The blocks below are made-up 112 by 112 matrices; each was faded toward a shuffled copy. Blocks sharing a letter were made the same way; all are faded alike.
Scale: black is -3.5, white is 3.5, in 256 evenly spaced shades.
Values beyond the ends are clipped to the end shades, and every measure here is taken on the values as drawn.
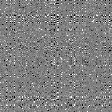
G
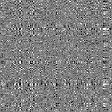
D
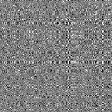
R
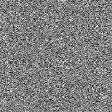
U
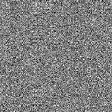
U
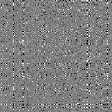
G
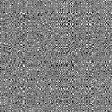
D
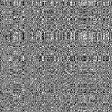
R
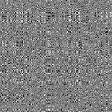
D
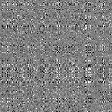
D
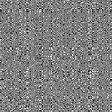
D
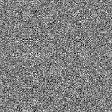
U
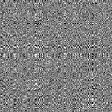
R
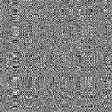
R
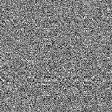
U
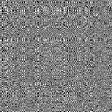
R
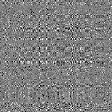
D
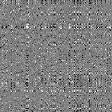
G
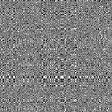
R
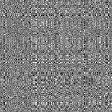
R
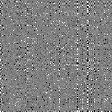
G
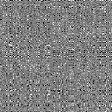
D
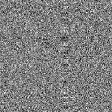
U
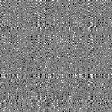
D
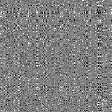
G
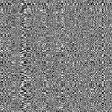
R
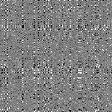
G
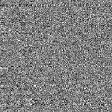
U
